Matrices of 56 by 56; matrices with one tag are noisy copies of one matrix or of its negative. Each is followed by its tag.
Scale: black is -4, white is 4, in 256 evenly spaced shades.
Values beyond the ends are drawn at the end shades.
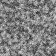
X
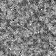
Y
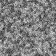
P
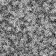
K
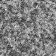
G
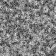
X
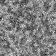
K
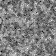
G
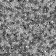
X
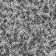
X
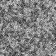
G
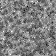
P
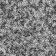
Y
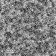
P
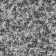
Y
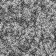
G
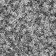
K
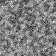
K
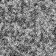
G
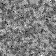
Y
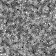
X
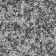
G
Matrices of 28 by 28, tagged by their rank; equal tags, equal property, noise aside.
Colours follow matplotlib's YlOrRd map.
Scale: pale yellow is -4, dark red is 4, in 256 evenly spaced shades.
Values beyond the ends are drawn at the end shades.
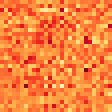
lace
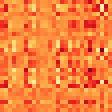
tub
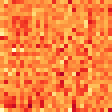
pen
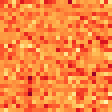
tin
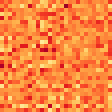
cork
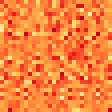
tin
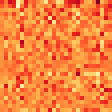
cork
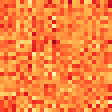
lace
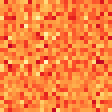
cork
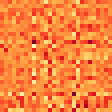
tub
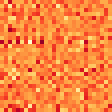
pen
